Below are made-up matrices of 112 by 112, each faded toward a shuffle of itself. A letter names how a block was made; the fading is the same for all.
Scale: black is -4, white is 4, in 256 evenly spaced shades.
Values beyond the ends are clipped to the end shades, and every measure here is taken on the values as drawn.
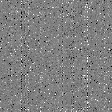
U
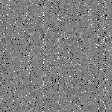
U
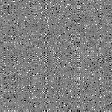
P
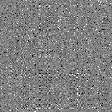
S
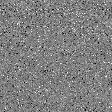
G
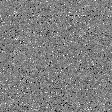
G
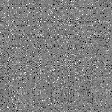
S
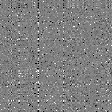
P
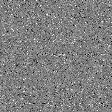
G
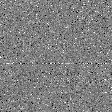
G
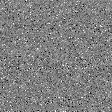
G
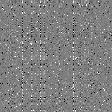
P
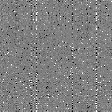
P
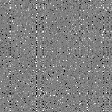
P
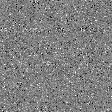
G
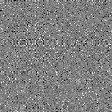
S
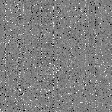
U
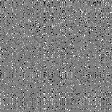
P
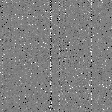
U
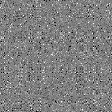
S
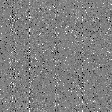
U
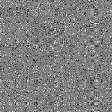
S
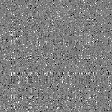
S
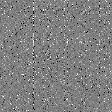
U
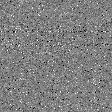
G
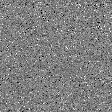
G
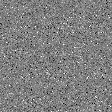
G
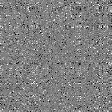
S
